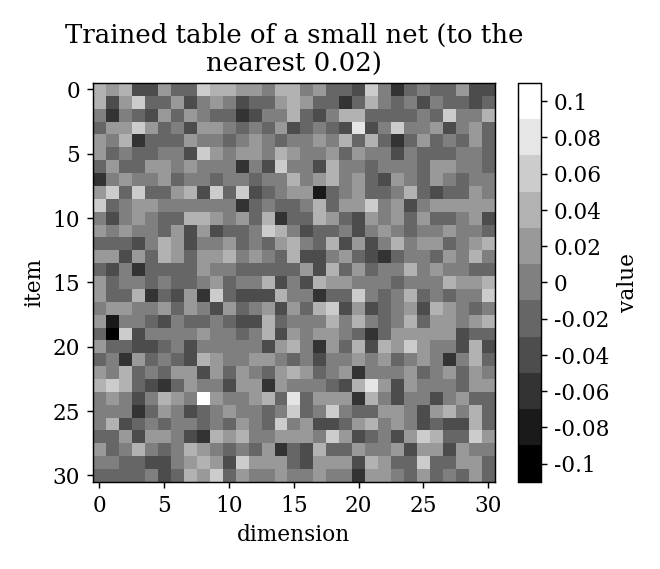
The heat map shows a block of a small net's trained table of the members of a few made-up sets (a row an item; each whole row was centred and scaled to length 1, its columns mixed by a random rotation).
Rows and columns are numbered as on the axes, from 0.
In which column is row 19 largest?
2
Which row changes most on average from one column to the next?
8
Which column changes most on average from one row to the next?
20
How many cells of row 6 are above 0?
8
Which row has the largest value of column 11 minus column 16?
29
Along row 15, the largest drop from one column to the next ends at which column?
14
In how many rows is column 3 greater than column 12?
10
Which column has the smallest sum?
4
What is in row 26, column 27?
-0.04
